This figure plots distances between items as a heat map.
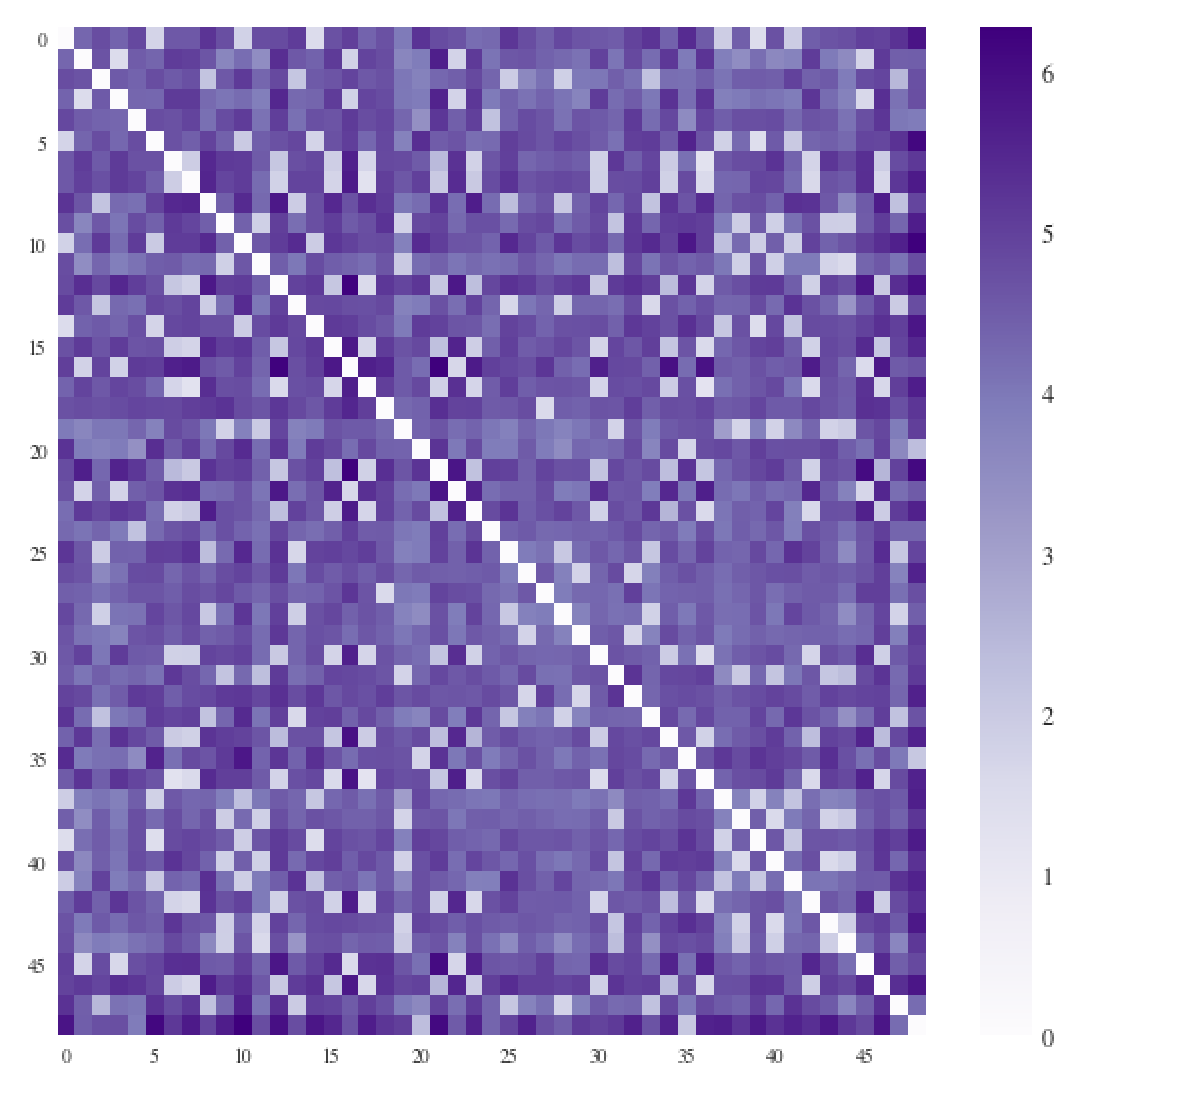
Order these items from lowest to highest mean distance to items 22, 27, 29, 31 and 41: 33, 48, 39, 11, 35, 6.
11, 39, 33, 35, 6, 48
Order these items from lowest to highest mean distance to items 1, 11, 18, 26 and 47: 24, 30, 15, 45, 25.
25, 45, 24, 30, 15
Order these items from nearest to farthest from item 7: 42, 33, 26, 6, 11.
42, 6, 11, 26, 33
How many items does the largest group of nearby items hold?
12
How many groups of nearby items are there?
9
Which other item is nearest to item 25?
13
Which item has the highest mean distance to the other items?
48
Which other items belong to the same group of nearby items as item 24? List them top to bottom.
4
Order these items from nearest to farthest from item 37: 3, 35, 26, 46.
3, 26, 46, 35
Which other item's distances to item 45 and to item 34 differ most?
16
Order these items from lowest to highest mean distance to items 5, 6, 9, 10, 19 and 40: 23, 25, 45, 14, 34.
14, 23, 34, 25, 45
